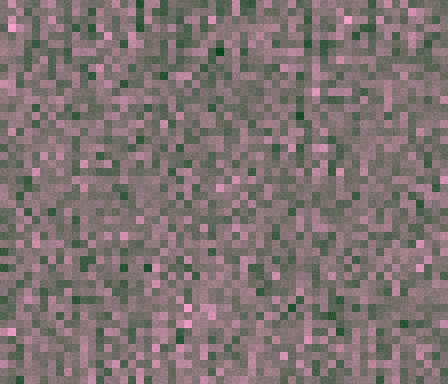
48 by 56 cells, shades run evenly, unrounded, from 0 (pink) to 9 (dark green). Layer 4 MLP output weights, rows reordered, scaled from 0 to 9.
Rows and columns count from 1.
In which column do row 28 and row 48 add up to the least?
18
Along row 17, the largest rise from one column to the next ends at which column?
3
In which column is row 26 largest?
53
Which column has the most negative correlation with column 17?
39
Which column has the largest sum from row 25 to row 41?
10
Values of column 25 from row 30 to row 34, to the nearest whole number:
6 4 5 5 5
